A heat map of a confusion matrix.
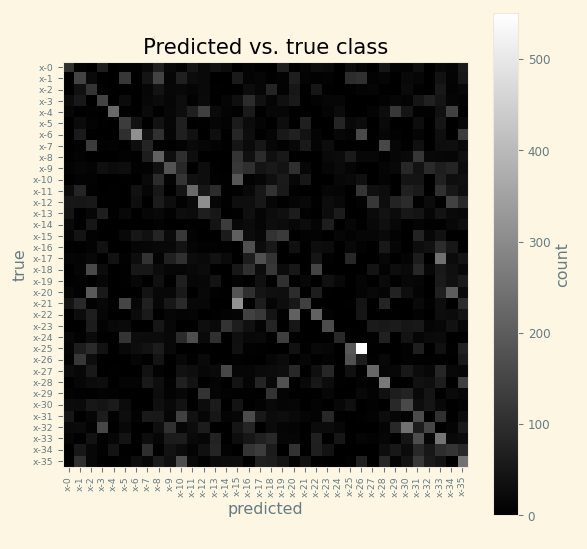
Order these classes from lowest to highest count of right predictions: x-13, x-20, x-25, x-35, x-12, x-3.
x-13, x-20, x-3, x-25, x-35, x-12
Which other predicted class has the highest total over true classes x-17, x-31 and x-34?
x-33
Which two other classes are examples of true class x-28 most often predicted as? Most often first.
x-19, x-35
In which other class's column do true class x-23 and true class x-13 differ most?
x-14
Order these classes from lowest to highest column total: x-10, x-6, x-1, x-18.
x-6, x-1, x-18, x-10
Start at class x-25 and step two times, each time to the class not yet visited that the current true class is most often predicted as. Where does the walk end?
x-1
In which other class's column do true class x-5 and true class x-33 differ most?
x-31
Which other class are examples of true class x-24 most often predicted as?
x-11
